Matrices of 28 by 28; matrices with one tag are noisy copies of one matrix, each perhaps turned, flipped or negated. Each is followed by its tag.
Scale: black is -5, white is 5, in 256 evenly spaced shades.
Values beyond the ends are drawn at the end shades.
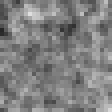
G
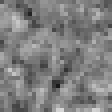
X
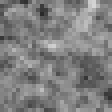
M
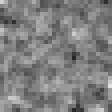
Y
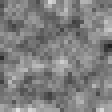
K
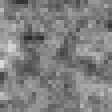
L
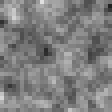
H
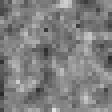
K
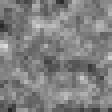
K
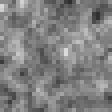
H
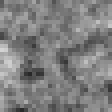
L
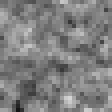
M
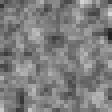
Y
